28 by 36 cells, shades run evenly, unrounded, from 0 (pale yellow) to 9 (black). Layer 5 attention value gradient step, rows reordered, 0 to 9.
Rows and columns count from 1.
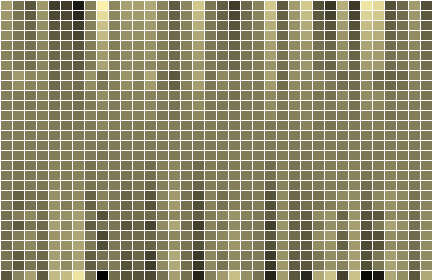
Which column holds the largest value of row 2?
7
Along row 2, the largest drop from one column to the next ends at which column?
31
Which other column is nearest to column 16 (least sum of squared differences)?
10
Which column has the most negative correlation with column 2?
14
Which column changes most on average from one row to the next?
9
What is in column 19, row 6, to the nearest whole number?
5
